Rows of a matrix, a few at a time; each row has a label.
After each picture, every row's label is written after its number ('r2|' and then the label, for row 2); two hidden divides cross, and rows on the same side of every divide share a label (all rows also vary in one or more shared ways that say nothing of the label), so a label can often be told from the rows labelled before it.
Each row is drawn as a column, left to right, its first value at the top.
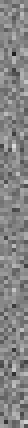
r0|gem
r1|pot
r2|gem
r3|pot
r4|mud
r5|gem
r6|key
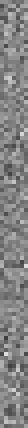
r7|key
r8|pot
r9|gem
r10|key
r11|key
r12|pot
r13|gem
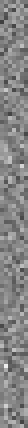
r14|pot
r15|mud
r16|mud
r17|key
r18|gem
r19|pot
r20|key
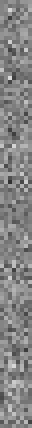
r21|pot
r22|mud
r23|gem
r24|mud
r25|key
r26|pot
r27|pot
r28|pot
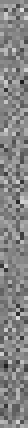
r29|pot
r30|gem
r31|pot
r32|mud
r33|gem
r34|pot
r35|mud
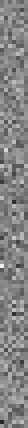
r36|gem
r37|pot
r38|key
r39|gem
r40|mud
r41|key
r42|pot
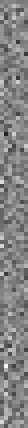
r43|pot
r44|key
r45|key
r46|pot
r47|mud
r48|gem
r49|pot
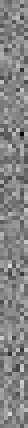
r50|key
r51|key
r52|key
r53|pot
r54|gem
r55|key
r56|gem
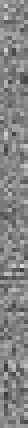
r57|pot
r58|pot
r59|pot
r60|pot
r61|pot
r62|pot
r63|mud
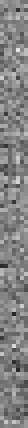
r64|pot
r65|mud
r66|gem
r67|gem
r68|mud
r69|key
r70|pot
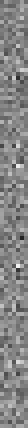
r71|key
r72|pot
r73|mud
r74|key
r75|pot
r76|pot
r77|mud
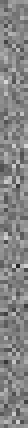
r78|gem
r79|key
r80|pot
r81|pot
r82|mud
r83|gem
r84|pot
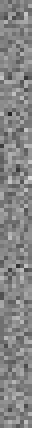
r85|gem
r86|key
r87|mud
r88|key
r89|mud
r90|key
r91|gem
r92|mud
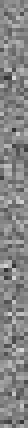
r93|gem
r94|mud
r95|mud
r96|gem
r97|pot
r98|mud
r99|gem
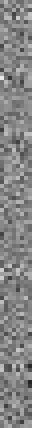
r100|gem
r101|pot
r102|mud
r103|mud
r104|mud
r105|key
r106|pot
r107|gem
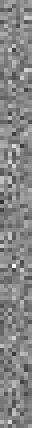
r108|pot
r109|pot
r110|mud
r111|gem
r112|mud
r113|gem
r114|pot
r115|pot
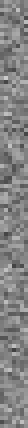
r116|pot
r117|gem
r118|gem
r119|pot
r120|pot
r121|key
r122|key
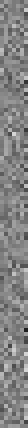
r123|mud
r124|pot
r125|key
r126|pot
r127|pot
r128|key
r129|pot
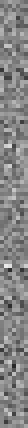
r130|gem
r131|key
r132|pot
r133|gem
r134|key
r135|pot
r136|mud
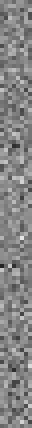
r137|mud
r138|mud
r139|gem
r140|mud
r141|pot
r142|mud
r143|key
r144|mud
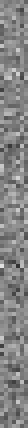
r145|key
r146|gem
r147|gem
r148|pot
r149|mud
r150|mud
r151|gem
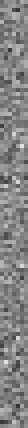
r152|key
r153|pot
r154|gem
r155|pot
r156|key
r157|pot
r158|gem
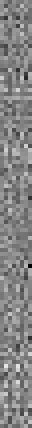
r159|gem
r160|mud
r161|mud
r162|mud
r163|key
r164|pot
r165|mud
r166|mud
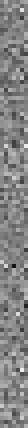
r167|mud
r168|pot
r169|mud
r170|mud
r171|mud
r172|gem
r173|pot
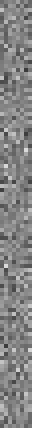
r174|pot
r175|key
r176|pot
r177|pot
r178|gem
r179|mud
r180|key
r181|key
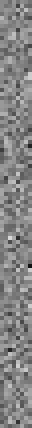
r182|gem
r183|gem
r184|pot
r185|pot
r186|mud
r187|gem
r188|gem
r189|key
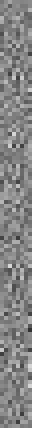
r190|key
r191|gem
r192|gem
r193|pot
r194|mud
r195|gem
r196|mud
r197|pot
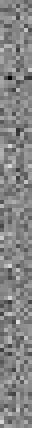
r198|pot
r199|key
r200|mud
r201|mud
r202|key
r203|pot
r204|key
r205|mud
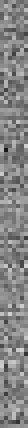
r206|mud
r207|gem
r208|mud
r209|pot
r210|key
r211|key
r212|key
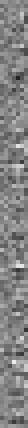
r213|key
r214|key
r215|gem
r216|pot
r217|mud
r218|gem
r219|pot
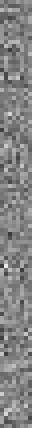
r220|pot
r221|key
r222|gem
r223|mud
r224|gem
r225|mud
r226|mud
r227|key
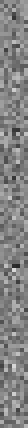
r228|gem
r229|gem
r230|pot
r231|key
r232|mud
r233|gem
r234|pot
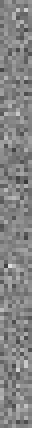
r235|key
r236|gem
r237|gem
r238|gem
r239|gem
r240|key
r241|pot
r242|pot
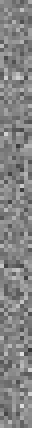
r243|gem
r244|pot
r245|gem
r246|key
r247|gem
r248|pot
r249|mud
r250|gem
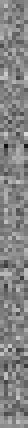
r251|pot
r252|gem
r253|pot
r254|key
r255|key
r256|mud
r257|gem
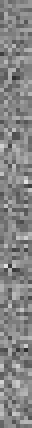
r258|mud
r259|gem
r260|mud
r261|mud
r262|mud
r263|key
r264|pot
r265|key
